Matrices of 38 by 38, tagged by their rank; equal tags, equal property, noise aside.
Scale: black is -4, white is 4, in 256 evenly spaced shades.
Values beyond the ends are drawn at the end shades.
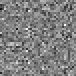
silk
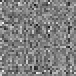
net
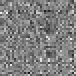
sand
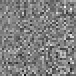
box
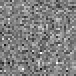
silk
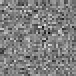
silk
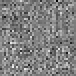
silk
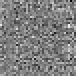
silk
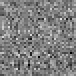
box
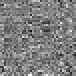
net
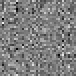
box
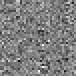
silk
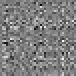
sand
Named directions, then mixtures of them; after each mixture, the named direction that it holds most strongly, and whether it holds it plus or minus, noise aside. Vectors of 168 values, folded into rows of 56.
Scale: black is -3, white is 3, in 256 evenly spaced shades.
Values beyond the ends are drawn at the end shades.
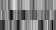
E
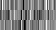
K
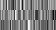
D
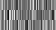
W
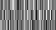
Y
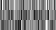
K, plus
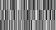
Y, minus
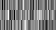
K, minus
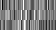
K, minus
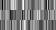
K, minus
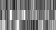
E, minus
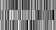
W, plus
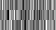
K, plus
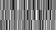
Y, minus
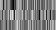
Y, minus
